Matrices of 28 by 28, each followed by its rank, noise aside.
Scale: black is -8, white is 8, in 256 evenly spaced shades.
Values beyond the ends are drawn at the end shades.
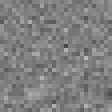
five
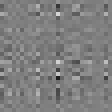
two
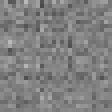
four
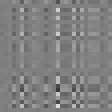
one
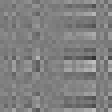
one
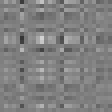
one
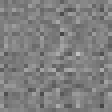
four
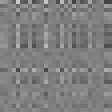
one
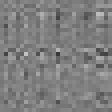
two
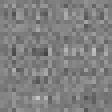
two
